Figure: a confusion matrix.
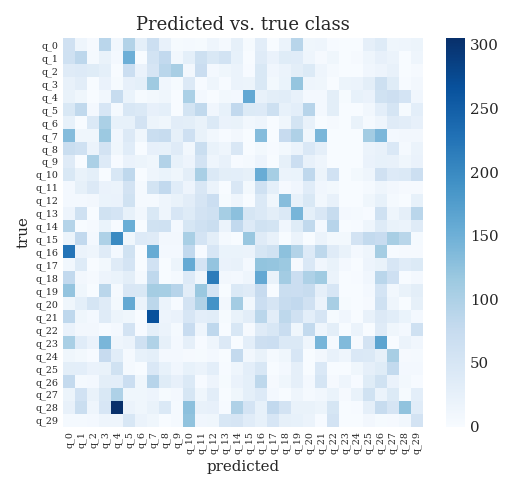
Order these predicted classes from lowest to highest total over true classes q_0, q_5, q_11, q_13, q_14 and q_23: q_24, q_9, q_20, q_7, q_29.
q_24, q_9, q_29, q_20, q_7
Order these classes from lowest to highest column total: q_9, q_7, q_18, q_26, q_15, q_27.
q_9, q_15, q_27, q_18, q_26, q_7
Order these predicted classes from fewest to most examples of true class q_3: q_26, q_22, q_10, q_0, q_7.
q_22, q_0, q_10, q_26, q_7
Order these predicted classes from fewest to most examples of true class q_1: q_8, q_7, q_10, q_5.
q_10, q_7, q_8, q_5
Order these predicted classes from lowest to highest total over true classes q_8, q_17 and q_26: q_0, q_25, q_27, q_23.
q_23, q_25, q_27, q_0
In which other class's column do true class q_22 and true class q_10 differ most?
q_16
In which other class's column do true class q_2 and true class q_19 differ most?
q_0
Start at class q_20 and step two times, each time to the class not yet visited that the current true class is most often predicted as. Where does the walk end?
q_18
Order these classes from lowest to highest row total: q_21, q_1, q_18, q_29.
q_29, q_1, q_21, q_18
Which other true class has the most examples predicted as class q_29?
q_13
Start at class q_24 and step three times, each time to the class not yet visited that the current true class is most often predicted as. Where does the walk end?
q_15
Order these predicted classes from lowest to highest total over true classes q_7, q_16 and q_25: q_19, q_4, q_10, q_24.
q_24, q_4, q_10, q_19
